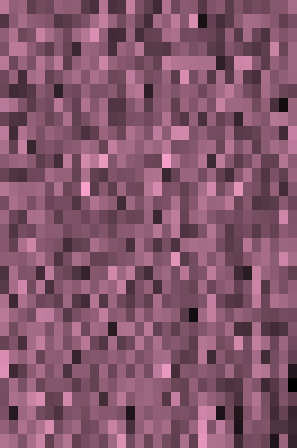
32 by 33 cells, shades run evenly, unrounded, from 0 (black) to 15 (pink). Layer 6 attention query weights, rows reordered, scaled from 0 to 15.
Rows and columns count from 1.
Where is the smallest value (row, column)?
28, 33
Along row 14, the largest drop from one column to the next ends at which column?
11
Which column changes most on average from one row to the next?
2
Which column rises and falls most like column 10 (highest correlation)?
27
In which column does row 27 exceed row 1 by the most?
18
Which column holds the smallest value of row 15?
14
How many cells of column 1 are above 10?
12
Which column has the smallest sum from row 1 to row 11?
17
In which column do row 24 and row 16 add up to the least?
13
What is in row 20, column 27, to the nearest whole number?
4
